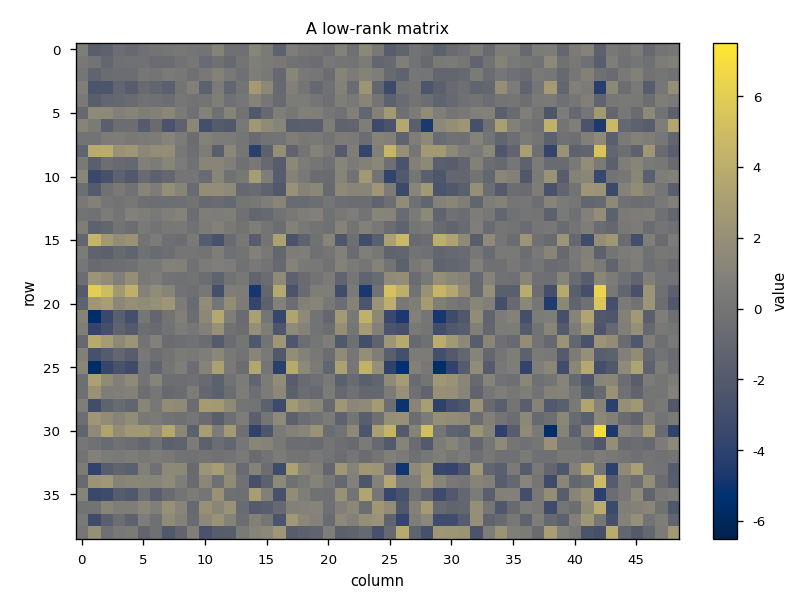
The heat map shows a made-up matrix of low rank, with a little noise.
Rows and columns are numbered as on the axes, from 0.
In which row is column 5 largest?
30
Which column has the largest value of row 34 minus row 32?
42
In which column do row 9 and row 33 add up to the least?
26
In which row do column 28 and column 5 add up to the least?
6
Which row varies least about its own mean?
32
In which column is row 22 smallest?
1
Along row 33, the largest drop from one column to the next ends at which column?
29
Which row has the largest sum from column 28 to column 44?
19
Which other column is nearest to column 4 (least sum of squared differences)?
36
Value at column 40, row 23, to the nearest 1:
-1
